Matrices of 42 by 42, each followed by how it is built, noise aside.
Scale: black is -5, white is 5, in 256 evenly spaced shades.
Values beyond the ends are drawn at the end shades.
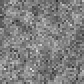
smooth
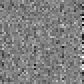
uneven columns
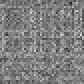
blocks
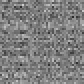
blocks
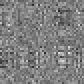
low rank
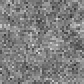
smooth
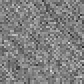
Toeplitz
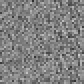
repeating rows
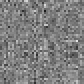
low rank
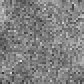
smooth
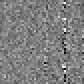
uneven columns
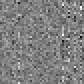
uneven columns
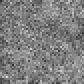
smooth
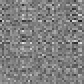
low rank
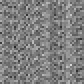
repeating rows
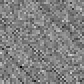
Toeplitz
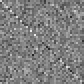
diagonal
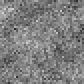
smooth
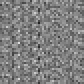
repeating rows
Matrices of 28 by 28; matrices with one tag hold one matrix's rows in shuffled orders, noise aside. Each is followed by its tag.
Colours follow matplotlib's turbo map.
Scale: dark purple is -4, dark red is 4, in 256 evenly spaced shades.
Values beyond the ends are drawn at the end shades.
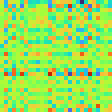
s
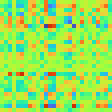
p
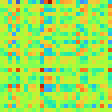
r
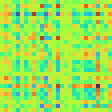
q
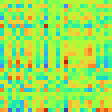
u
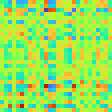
p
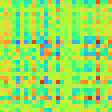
q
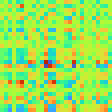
p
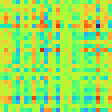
q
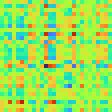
p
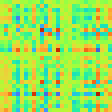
q
